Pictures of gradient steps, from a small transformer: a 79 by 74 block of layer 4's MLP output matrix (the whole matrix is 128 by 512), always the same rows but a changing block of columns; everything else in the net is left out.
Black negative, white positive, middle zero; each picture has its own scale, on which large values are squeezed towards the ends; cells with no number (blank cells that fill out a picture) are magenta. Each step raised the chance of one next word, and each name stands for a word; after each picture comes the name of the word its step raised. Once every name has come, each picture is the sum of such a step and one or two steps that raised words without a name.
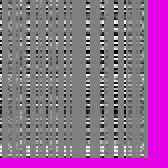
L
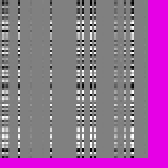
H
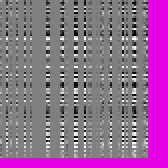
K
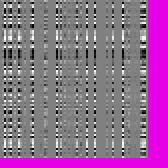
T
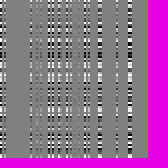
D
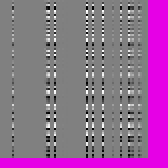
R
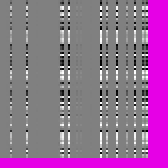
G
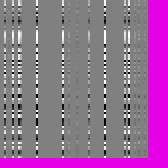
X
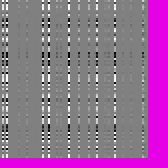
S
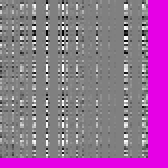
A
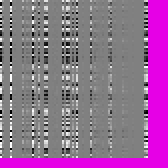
K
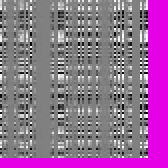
X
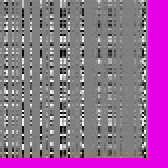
H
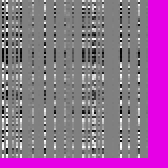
S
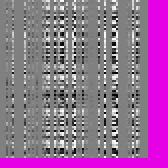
X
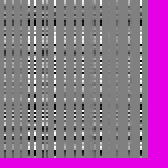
X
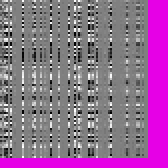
R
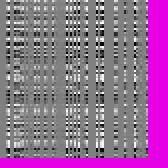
H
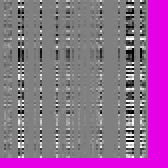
K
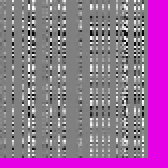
A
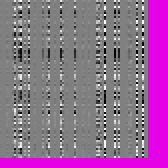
L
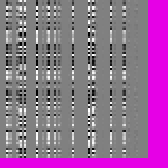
G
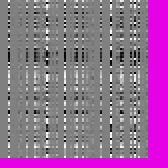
S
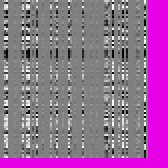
A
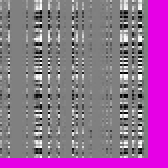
X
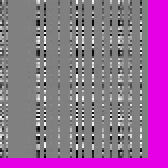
H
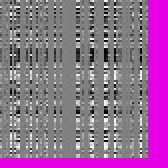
G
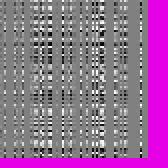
H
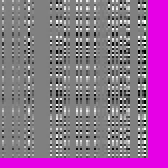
L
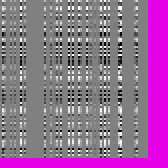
G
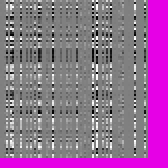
A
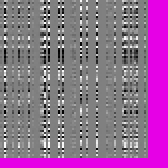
T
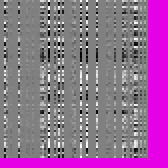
H
